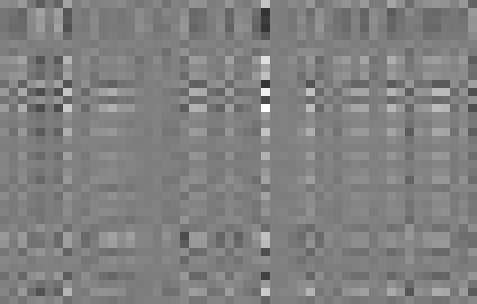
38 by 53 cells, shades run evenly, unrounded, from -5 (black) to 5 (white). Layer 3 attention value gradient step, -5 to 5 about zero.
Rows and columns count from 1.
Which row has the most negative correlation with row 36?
29
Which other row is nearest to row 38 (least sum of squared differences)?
24
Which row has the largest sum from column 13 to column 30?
14
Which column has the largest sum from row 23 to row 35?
30
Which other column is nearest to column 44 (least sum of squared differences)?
49
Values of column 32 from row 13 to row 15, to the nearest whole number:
0 0 0
